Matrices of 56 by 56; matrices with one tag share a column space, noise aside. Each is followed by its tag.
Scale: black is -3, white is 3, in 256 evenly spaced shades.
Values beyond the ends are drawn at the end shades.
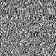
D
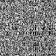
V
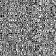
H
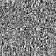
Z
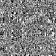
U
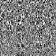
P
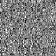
Z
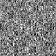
V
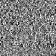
P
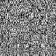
P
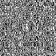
V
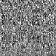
P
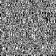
U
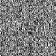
V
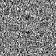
D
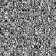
Z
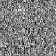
Z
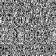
U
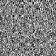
D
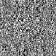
H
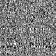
Z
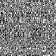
U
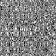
V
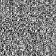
H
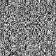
H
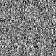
Z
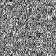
D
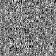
Z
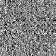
H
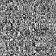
V
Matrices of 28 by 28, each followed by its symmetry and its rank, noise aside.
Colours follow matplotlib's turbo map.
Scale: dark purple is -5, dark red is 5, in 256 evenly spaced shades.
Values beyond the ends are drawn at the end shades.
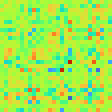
symmetric, rank four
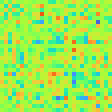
no symmetry, rank four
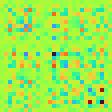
symmetric, rank three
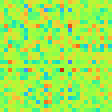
antisymmetric, rank four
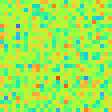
no symmetry, rank six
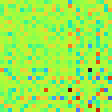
antisymmetric, rank four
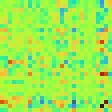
antisymmetric, rank four
